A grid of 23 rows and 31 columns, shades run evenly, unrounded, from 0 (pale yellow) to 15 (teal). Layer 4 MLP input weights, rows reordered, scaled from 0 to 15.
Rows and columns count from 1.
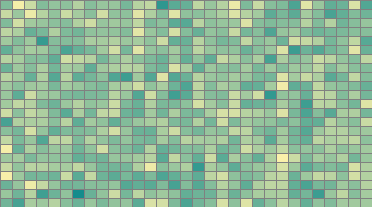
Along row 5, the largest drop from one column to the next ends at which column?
25
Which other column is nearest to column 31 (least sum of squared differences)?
28
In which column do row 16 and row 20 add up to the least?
1
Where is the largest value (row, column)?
22, 7
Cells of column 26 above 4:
20
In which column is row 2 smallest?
3
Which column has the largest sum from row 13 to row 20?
26
